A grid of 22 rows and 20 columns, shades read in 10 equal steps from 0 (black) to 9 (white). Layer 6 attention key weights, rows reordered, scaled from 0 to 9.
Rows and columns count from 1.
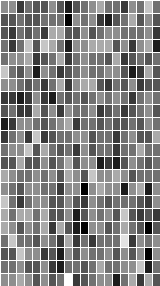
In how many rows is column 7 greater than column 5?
8
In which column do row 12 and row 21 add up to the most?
18
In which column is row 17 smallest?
10
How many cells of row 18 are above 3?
11
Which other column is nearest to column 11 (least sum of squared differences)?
7
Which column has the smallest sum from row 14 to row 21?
19
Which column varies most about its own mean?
9
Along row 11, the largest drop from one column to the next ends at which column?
6
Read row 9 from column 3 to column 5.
2 2 6
